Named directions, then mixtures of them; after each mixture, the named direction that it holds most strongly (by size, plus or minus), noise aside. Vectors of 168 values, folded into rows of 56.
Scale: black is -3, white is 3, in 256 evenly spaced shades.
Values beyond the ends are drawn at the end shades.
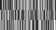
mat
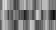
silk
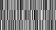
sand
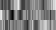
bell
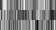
silk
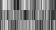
silk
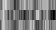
silk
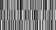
sand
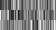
mat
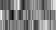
bell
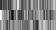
bell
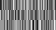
mat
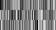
sand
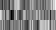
bell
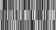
sand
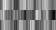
silk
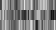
silk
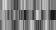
silk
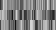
silk
